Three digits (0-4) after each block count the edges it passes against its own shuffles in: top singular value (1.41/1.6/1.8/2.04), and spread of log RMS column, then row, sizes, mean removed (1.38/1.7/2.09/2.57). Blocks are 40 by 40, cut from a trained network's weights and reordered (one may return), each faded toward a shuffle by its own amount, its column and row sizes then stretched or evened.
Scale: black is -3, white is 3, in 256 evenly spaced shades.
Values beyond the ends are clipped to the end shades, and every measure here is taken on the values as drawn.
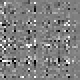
0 4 4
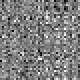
3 2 2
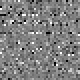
0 0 3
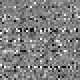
1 0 4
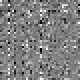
2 3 2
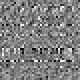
4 2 3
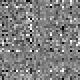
1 3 3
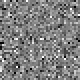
0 1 1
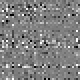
0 3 4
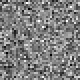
0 0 0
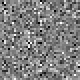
0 2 0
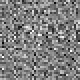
3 0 1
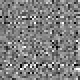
3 1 3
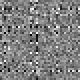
3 3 2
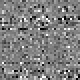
1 2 4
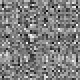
4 4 1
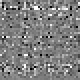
2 1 4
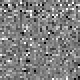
2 1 2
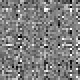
2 4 1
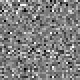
1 0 2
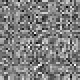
4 3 0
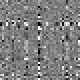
4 4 2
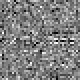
1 1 2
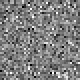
1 0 0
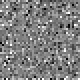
0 1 1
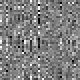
4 4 0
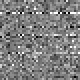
3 1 3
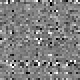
2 2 4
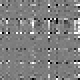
4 4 4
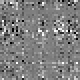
1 4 4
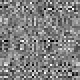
4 1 3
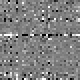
1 3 4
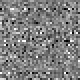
0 0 3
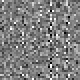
3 3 0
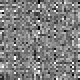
3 4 0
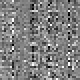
3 4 0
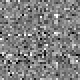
0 1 3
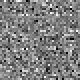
0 1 2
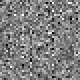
1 2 0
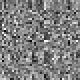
3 1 1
